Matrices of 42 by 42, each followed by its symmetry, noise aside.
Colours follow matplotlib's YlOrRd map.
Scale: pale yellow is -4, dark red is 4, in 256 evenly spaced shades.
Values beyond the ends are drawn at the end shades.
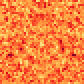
mirrored left to right.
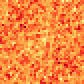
symmetric across the other diagonal.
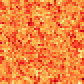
antisymmetric.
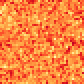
no symmetry.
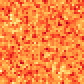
symmetric across the other diagonal.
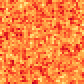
same after a half turn.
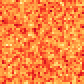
antisymmetric.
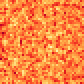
mirrored top to bottom.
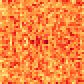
mirrored top to bottom.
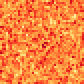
symmetric.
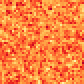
antisymmetric.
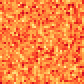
no symmetry.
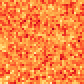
no symmetry.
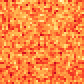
mirrored left to right.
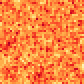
symmetric across the other diagonal.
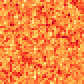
symmetric across the other diagonal.
